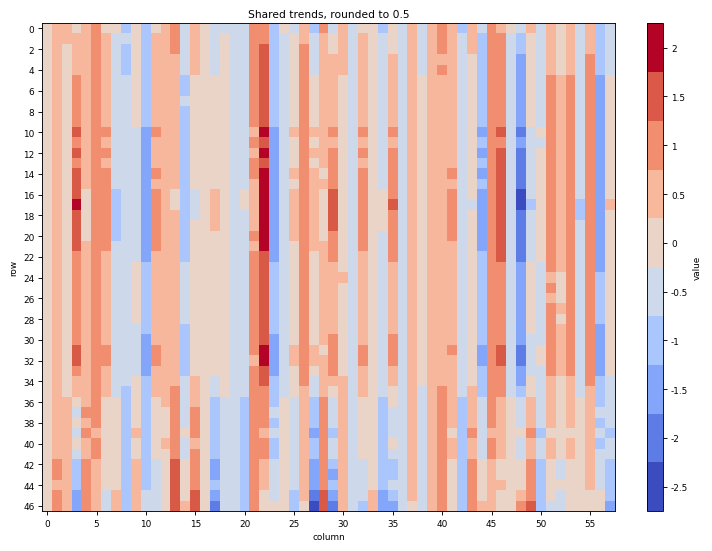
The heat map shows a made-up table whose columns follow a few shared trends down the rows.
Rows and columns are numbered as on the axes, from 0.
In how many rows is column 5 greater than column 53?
18
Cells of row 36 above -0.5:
37
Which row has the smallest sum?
46
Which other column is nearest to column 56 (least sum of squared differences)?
23
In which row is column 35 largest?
17
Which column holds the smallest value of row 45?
27
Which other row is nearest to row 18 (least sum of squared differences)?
19
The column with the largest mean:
22
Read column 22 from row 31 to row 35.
2 2 1.5 1.5 1
